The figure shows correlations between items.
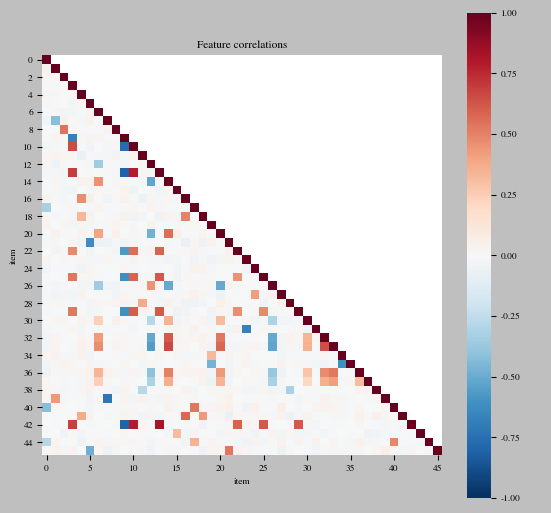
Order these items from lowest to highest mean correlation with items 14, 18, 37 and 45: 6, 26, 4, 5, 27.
26, 5, 27, 4, 6
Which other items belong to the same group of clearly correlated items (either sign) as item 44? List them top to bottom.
0, 17, 40
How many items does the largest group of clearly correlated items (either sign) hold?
10
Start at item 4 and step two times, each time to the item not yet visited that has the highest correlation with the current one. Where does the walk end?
41
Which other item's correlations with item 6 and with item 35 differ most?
34
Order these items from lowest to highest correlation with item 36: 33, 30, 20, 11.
11, 30, 20, 33
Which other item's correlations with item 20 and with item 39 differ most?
7
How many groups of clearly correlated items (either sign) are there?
12
